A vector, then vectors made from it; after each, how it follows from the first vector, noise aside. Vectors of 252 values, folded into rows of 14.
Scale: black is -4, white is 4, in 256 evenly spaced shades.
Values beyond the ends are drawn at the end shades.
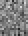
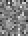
sign-scrambled.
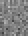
reversed, negated, shrunk.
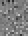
reversed, partly zeroed.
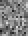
wrapped around, negated.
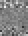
wrapped around, negated, partly zeroed.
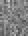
reversed, negated, shrunk.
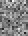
sign-scrambled.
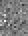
wrapped around, negated, partly zeroed.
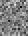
sign-scrambled.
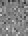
reversed, partly zeroed.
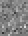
wrapped around, negated, partly zeroed.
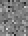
reversed, partly zeroed.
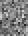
wrapped around, negated.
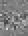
reversed, partly zeroed.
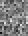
wrapped around, negated.
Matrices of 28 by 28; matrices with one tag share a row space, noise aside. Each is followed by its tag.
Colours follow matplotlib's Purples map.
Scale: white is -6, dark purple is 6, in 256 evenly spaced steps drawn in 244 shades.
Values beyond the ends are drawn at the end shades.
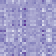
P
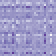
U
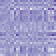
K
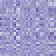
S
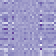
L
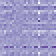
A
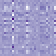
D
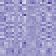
P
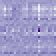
A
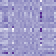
L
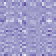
P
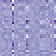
D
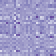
S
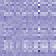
A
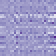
K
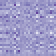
S
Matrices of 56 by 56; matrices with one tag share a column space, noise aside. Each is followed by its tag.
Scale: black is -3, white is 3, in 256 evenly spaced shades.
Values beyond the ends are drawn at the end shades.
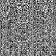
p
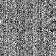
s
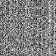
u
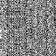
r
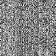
s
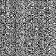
u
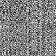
p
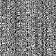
u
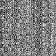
u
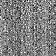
p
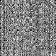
s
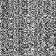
u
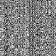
u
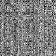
p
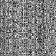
r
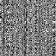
s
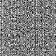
u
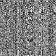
p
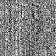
s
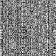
r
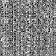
s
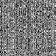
r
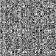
r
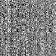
s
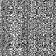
u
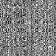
s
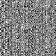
r
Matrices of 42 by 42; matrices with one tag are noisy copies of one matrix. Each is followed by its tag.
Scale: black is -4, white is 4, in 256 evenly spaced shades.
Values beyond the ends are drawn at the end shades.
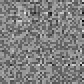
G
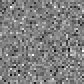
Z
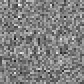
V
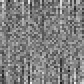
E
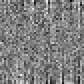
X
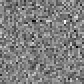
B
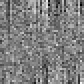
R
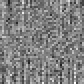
E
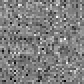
V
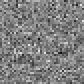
V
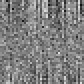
R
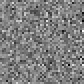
G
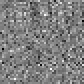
G
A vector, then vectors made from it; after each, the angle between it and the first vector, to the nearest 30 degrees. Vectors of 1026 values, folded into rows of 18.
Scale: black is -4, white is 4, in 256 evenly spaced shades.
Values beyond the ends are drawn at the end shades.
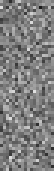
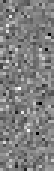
90 degrees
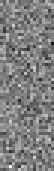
90 degrees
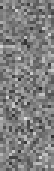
120 degrees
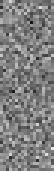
150 degrees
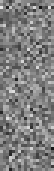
30 degrees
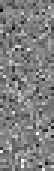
90 degrees
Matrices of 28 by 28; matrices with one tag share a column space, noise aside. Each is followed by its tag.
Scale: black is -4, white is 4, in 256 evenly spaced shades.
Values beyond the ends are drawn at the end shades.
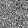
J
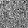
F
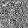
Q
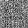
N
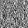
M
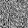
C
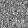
Q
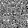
Q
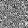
J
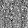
N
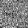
C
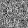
Q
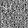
N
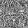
Q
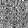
N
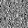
M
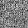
F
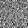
C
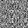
C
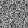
F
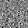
C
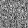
N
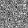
F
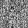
N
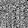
N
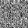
M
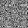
F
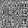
Q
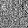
F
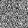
J
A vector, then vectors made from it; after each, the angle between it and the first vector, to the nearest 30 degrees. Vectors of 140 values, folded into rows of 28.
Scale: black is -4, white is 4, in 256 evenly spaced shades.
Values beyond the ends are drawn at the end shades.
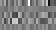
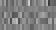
30 degrees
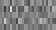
120 degrees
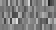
30 degrees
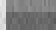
90 degrees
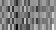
90 degrees
